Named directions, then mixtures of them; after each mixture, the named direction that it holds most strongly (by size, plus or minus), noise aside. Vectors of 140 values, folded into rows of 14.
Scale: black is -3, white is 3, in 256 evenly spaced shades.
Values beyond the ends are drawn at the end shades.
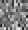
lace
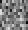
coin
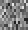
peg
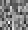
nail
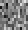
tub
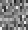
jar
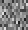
peg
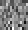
nail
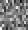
jar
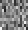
jar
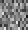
lace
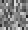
lace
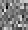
jar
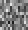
nail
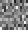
jar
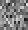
peg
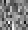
nail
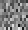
lace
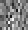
nail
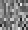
lace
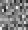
jar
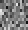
coin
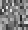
jar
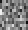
coin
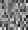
lace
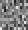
jar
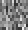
lace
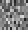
nail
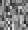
nail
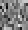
tub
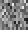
peg
